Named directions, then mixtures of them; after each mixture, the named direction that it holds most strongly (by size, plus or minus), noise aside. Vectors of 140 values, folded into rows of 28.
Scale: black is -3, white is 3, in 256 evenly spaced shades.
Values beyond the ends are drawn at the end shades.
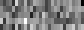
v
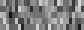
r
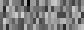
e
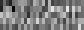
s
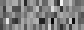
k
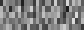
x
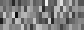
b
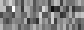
s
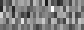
s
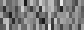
k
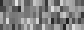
k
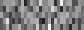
k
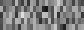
b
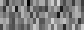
e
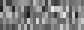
s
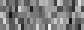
r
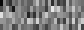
s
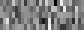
k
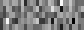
k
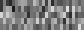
s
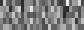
x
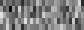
x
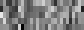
r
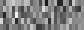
b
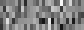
k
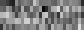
s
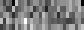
v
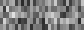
e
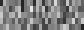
x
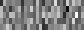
x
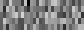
e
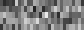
v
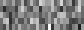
r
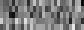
v
